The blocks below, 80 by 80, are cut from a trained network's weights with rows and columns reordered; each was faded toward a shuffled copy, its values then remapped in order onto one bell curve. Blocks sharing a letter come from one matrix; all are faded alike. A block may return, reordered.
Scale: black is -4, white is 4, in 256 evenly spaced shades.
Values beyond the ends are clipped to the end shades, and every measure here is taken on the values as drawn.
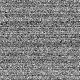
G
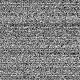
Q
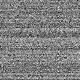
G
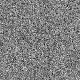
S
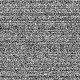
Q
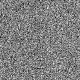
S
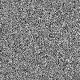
S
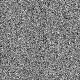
S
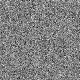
S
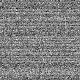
G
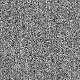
S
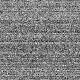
Q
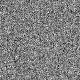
S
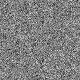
S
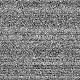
Q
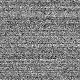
Q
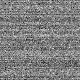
G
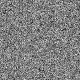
S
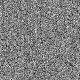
S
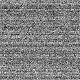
Q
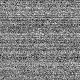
Q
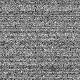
G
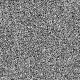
S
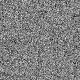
S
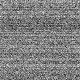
Q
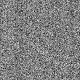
S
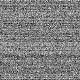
Q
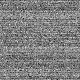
G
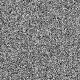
S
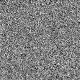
S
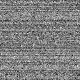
G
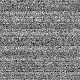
Q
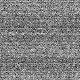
Q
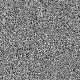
S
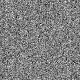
S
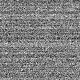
Q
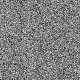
S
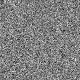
S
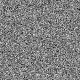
S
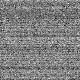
Q
